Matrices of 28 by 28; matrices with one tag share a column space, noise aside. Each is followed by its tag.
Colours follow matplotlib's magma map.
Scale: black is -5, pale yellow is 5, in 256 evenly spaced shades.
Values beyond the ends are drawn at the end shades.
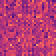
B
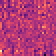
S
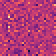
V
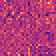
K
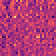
B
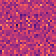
V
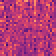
B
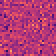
V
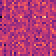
B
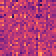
B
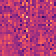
B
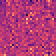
K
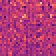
B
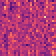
B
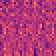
S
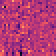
S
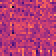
S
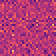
V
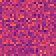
V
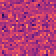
V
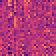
K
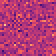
V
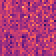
B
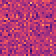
V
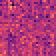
B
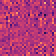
K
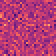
V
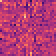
B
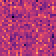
B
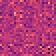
K
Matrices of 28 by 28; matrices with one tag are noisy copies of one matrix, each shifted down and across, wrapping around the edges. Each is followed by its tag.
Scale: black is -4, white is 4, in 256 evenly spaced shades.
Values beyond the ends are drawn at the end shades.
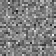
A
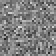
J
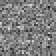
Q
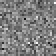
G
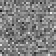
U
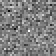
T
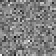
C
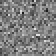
J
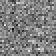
Q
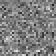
C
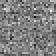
Q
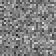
Q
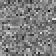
J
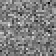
Q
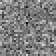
Q
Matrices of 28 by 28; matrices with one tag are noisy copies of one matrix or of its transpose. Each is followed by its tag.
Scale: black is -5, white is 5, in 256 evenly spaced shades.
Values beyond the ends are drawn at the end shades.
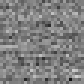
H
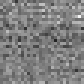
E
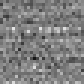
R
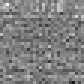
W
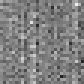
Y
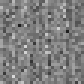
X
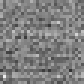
Y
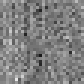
E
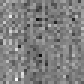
E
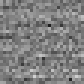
H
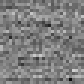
H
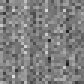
X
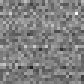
X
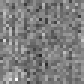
E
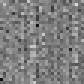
Y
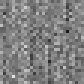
X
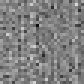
Y
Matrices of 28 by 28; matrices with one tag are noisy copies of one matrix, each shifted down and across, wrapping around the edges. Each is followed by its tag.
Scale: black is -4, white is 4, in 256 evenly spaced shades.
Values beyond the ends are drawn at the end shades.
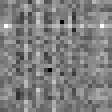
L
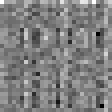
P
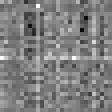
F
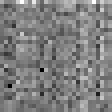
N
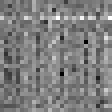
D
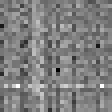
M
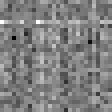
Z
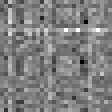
P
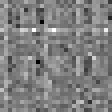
P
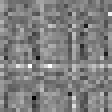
P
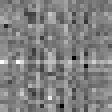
L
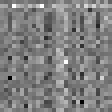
M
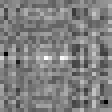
L
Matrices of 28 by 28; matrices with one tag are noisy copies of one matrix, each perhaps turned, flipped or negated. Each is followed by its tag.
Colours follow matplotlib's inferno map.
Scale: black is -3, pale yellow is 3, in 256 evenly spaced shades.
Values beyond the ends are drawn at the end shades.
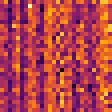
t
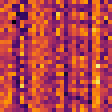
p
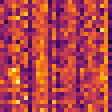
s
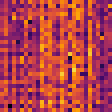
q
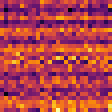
t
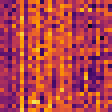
q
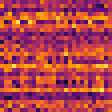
p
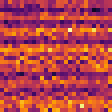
t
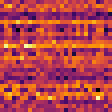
p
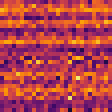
t
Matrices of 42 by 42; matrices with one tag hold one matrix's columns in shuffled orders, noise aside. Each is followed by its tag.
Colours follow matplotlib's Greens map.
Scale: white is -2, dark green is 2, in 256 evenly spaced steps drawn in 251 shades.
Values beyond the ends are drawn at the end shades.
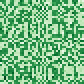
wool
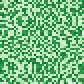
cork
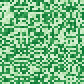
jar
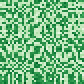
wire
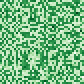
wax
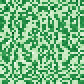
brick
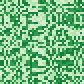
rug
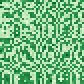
wire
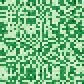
wool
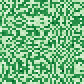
cork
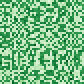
wax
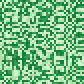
wax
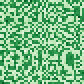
wax
